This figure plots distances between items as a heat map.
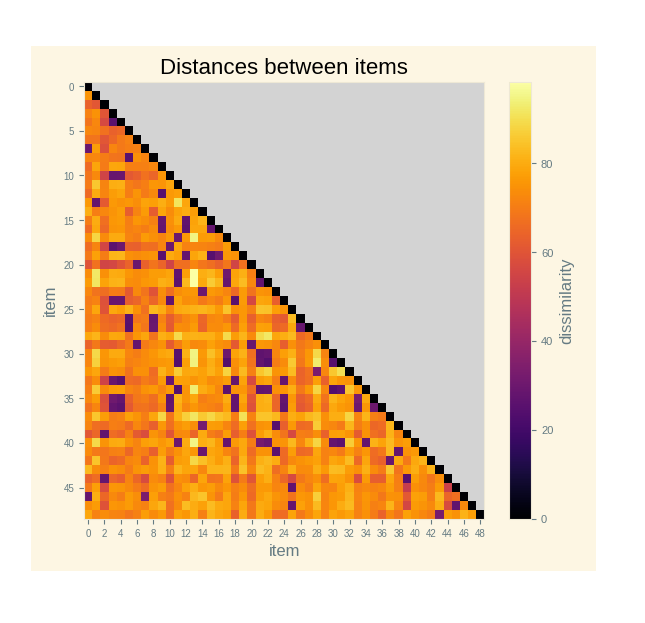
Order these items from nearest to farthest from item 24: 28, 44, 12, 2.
2, 44, 12, 28
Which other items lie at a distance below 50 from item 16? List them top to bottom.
9, 12, 15, 19
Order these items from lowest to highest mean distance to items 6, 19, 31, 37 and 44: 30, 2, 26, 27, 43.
2, 30, 26, 27, 43
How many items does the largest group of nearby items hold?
8
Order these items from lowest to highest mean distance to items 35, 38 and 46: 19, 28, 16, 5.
5, 16, 19, 28
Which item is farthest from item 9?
37
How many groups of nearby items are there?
13
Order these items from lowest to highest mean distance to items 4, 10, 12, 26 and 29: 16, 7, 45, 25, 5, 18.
18, 5, 16, 7, 45, 25
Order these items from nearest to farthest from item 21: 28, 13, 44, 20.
20, 44, 28, 13
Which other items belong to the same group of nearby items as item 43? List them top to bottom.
48
